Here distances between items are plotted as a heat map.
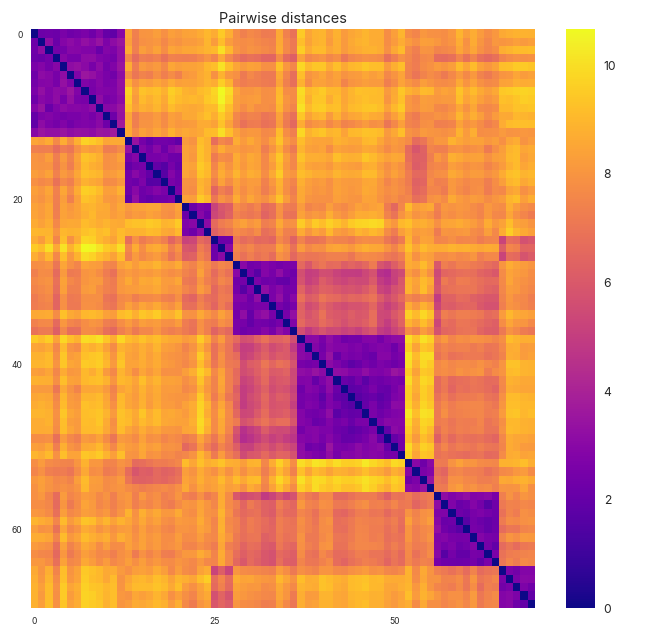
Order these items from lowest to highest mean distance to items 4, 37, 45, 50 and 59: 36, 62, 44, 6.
44, 36, 62, 6
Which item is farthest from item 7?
26
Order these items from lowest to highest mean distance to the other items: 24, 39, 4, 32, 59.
32, 39, 59, 4, 24
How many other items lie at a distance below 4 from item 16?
7
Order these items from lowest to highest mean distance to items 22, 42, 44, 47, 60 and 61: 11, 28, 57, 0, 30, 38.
38, 57, 30, 28, 11, 0
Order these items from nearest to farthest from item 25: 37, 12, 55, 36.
36, 37, 55, 12
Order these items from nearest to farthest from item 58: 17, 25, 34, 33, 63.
63, 33, 34, 25, 17
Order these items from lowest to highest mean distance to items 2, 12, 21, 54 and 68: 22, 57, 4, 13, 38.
4, 22, 57, 13, 38
